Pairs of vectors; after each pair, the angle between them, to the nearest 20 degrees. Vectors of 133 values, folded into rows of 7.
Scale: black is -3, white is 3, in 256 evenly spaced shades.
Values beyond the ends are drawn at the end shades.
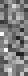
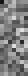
80 degrees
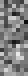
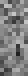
120 degrees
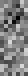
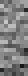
120 degrees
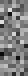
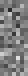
160 degrees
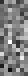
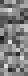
40 degrees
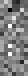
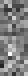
60 degrees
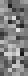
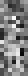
20 degrees
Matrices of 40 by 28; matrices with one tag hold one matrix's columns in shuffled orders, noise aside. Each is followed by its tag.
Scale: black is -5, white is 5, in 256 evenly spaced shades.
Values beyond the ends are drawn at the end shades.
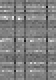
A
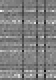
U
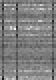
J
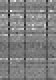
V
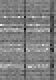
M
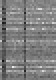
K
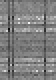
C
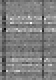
C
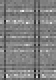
U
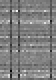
U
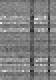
C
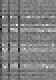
M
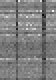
V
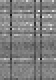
V
